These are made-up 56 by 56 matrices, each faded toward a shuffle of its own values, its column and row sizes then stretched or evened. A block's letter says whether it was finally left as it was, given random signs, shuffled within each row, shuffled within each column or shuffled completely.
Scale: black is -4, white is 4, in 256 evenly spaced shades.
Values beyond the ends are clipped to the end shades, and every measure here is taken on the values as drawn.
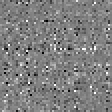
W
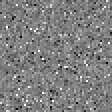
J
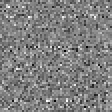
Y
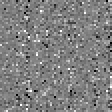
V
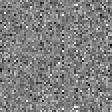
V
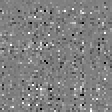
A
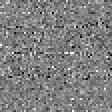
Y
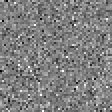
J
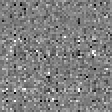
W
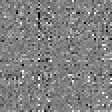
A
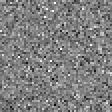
J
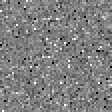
J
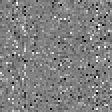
V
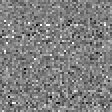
Y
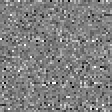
Y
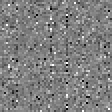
V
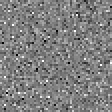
J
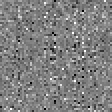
V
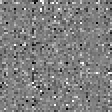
A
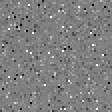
J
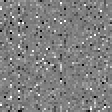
V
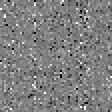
V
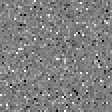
J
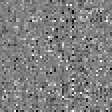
A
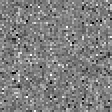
V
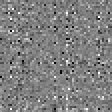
A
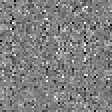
W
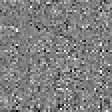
W
